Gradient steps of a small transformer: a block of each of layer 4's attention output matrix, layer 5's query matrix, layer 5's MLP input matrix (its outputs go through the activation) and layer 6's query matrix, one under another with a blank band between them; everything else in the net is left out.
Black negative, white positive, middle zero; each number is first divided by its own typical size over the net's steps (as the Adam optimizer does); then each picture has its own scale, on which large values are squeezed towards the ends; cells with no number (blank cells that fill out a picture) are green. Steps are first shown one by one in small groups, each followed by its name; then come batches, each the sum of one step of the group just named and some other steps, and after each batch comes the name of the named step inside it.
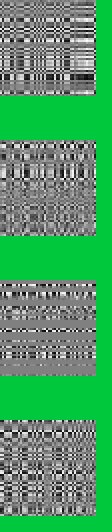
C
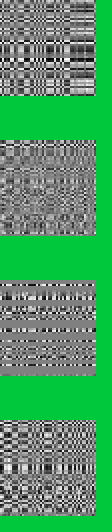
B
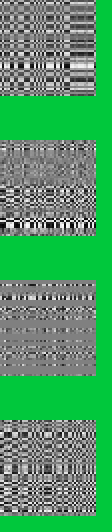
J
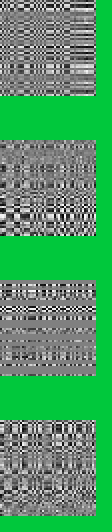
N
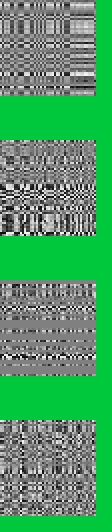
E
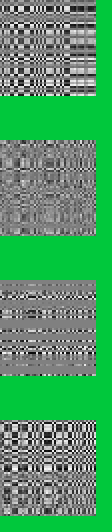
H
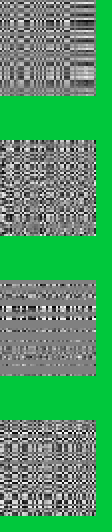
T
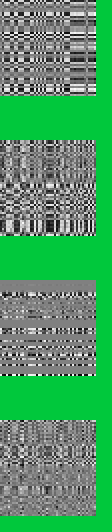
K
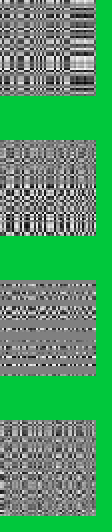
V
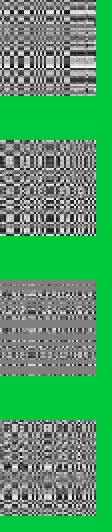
K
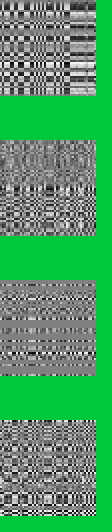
J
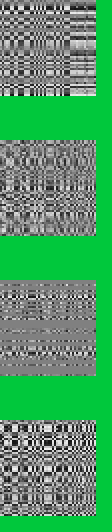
H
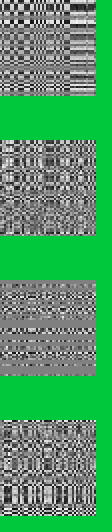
E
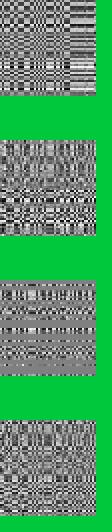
J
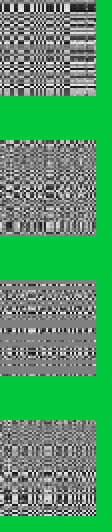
B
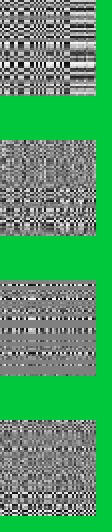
J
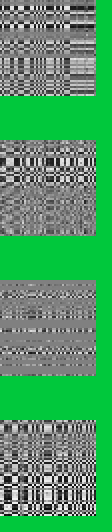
H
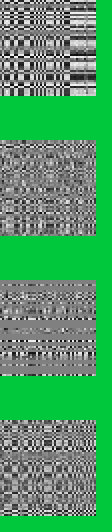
H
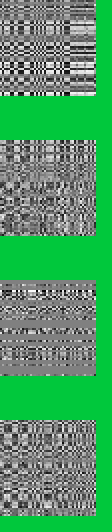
N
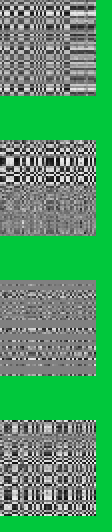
K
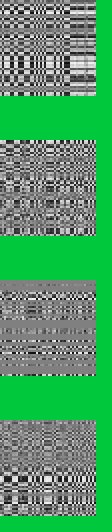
H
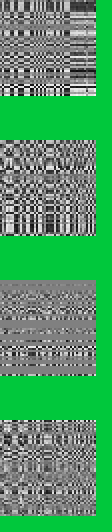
K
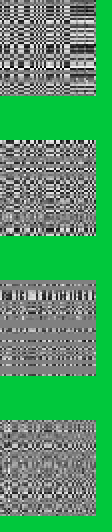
B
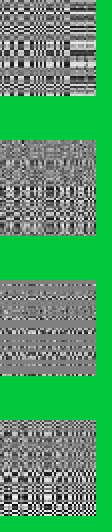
J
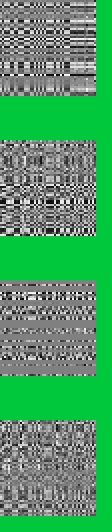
B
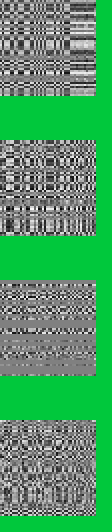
E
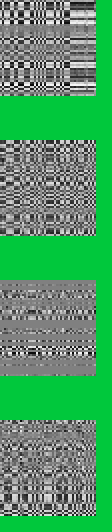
K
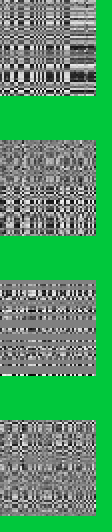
N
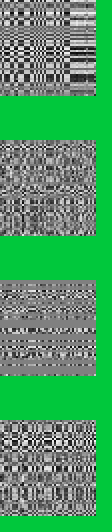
N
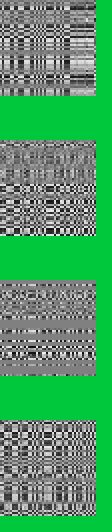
C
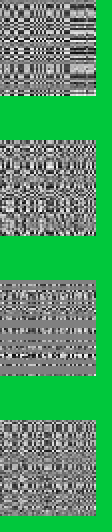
N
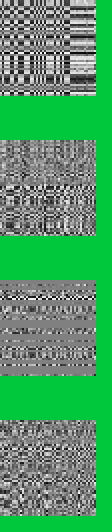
V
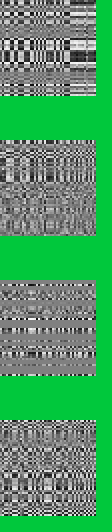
K
